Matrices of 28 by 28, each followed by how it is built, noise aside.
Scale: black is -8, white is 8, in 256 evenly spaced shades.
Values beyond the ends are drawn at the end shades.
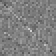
diagonal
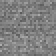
blocks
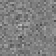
low rank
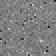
sparse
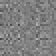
low rank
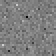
sparse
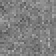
smooth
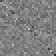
diagonal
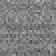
blocks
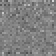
uneven rows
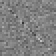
diagonal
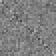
diagonal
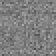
blocks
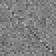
diagonal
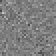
block diagonal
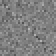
diagonal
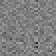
low rank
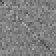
diagonal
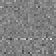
uneven rows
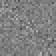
block diagonal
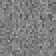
blocks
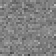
blocks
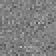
uneven rows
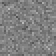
diagonal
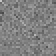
diagonal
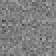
low rank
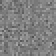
blocks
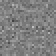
low rank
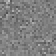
block diagonal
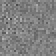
low rank
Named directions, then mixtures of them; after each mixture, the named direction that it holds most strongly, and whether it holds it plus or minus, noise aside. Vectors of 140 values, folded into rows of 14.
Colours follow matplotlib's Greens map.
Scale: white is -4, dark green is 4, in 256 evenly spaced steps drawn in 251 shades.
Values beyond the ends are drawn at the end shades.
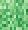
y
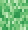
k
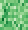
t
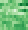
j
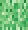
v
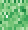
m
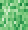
t, minus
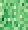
t, plus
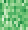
t, minus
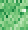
m, minus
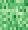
y, minus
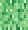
v, minus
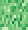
k, minus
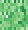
m, plus
